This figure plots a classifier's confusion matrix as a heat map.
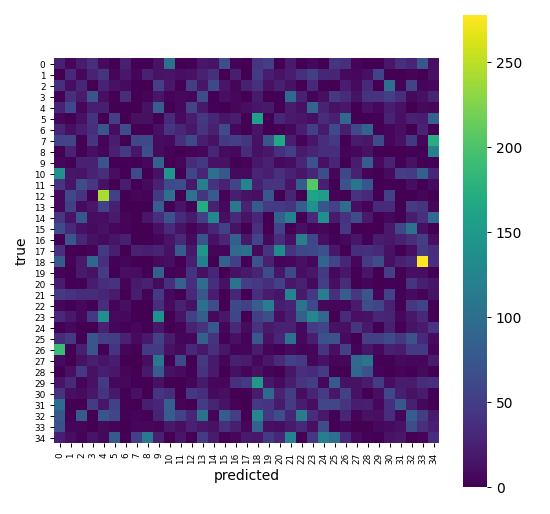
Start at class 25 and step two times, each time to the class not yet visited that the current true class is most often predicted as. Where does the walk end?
24
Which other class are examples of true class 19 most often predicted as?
9
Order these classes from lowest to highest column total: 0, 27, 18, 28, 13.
27, 28, 0, 18, 13
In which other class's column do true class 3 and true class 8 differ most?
34
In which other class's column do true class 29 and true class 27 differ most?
18
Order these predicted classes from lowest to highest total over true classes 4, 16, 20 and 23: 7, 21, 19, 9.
7, 21, 19, 9
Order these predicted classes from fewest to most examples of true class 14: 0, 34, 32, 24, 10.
32, 0, 10, 34, 24
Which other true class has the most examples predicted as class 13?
17
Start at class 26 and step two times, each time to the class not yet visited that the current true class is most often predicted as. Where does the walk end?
10
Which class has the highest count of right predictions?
13
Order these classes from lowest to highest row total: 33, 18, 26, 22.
33, 26, 22, 18
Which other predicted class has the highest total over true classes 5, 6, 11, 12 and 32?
23
